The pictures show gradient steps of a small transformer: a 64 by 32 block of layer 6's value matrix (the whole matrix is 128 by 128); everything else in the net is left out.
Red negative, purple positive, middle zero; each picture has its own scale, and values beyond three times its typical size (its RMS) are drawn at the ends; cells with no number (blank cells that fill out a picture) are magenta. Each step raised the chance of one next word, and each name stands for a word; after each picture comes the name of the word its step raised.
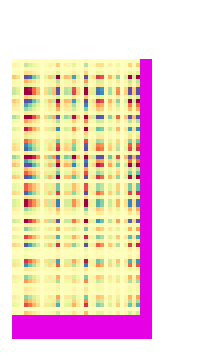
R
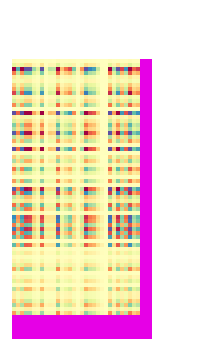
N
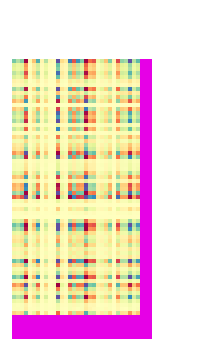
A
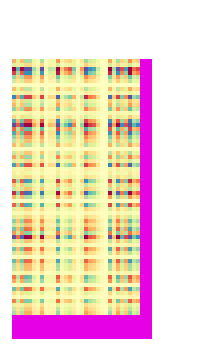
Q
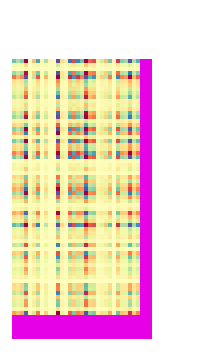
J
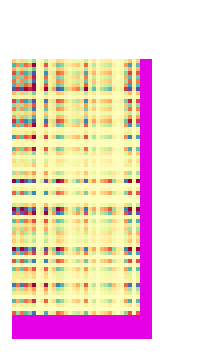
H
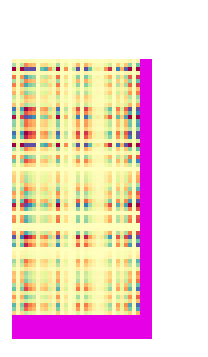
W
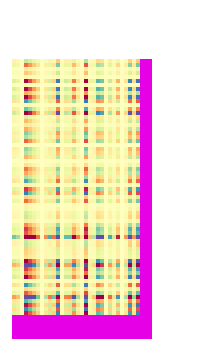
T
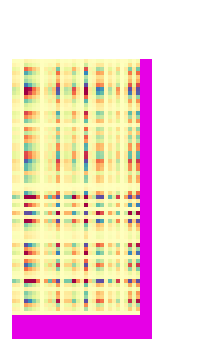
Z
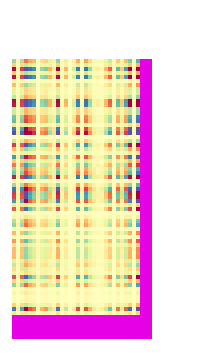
R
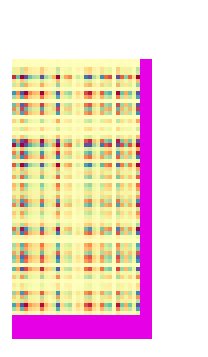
J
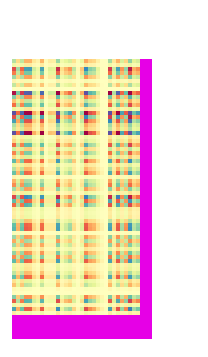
A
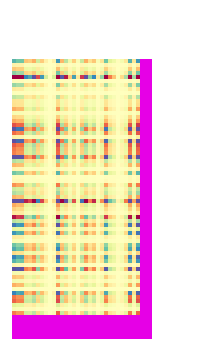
J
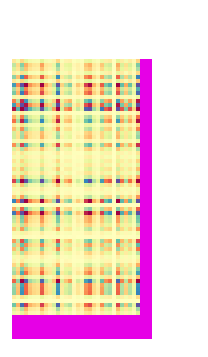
H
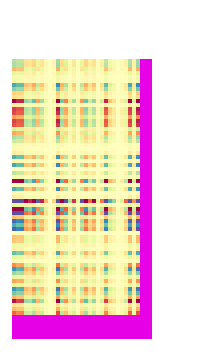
H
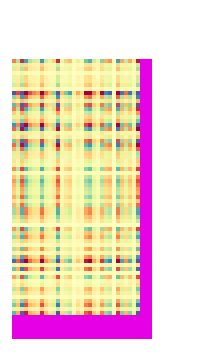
Q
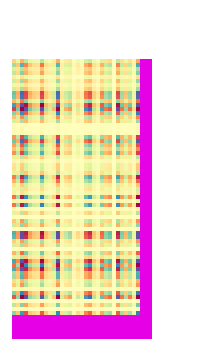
T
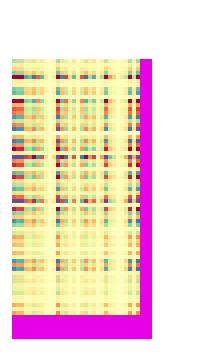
R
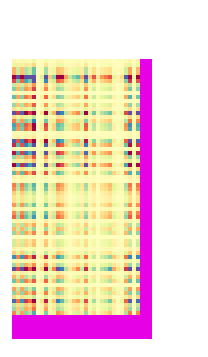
J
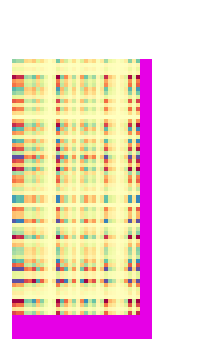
Z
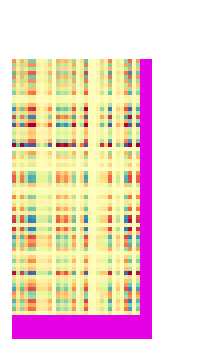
W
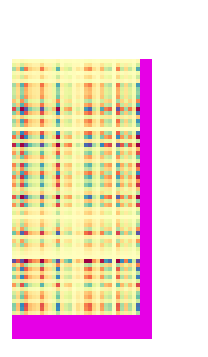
A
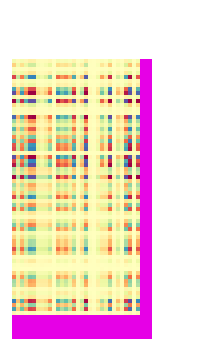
R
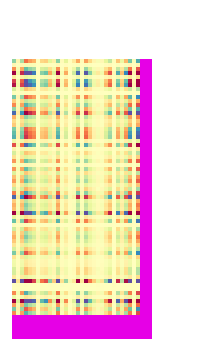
Z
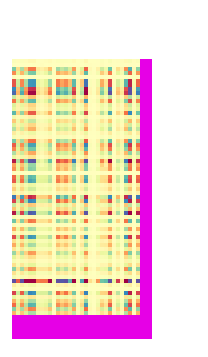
Z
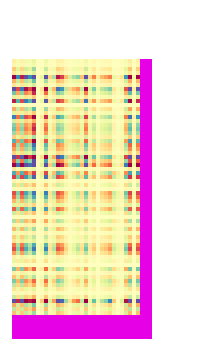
R
